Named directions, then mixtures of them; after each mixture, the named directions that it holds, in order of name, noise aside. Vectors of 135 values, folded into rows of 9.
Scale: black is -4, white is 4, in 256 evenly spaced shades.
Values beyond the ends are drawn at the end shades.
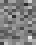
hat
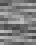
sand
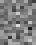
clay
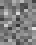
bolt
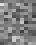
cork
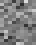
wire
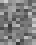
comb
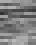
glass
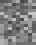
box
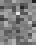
bolt, box, clay.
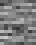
sand.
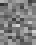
clay, comb, cork.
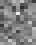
bolt, clay.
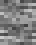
box, sand.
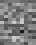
cork, sand.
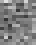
comb, glass, wire.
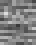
bolt, sand.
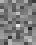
clay.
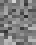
bolt, hat, wire.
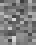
box, cork.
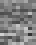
clay, glass, sand.
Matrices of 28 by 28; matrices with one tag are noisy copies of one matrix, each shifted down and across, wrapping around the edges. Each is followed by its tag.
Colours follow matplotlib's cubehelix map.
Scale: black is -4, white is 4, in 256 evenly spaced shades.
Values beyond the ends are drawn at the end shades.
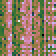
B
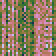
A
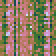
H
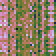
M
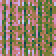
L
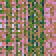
A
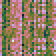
B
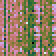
H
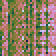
M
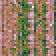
H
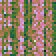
B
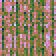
L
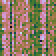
H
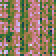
B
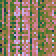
M
